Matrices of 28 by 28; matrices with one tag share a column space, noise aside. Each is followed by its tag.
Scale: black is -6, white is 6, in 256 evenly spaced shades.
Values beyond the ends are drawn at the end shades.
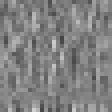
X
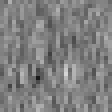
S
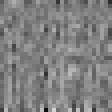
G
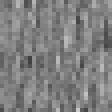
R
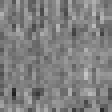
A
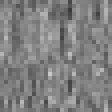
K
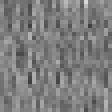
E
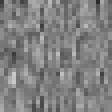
E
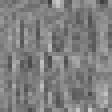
R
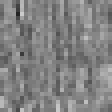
K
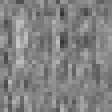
S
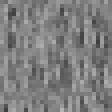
S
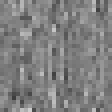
A
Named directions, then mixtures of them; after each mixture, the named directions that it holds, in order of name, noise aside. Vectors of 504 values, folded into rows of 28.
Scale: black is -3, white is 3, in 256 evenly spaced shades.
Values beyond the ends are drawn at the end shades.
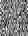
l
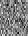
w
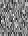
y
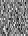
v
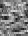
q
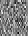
v, w.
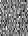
l.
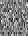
v, y.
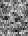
q, w.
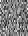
l.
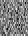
v.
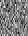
w, y.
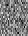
w.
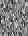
y.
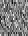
y.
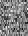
l, q.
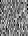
l.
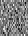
v.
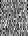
l.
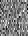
l.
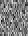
y.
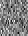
l, w.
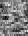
q.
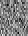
w.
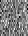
l.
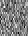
w, y.
